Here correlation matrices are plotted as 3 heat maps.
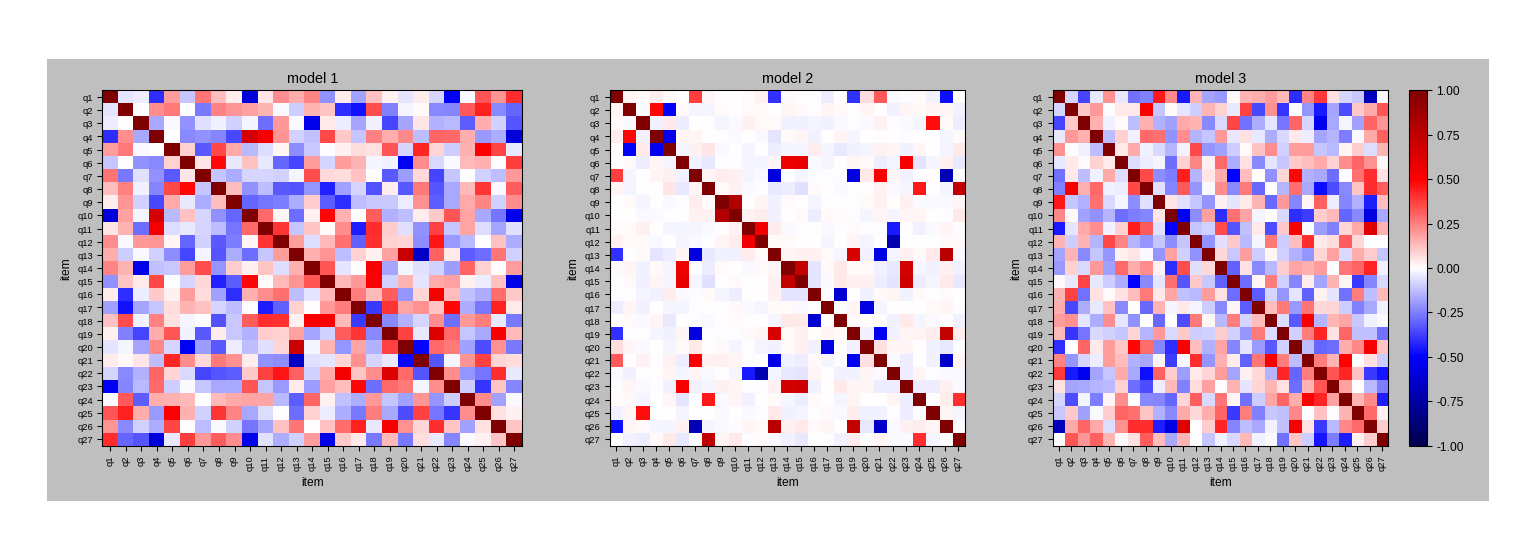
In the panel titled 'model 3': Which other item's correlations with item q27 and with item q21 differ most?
q24
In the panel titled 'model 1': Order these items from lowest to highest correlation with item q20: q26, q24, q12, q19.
q24, q12, q26, q19
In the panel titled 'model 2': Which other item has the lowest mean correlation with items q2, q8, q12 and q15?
q22
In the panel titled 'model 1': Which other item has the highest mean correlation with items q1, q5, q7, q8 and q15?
q25
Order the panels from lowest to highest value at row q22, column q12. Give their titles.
model 2, model 3, model 1
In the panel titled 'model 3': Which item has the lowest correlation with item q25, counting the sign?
q15
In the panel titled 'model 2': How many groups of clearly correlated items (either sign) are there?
9
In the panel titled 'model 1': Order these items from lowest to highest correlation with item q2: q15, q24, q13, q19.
q19, q13, q15, q24
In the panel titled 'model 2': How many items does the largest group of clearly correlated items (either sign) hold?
6
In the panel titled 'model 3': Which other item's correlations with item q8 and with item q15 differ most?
q7
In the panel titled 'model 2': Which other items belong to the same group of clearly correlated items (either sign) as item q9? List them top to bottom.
q10
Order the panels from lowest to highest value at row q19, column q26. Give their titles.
model 3, model 1, model 2
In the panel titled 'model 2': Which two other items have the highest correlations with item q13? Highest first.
q26, q19
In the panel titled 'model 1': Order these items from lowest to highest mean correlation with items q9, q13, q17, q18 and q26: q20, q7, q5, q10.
q10, q7, q5, q20
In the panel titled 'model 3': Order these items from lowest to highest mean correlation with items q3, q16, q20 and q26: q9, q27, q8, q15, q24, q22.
q22, q9, q15, q24, q27, q8
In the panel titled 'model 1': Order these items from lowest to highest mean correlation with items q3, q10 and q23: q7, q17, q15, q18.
q7, q18, q17, q15
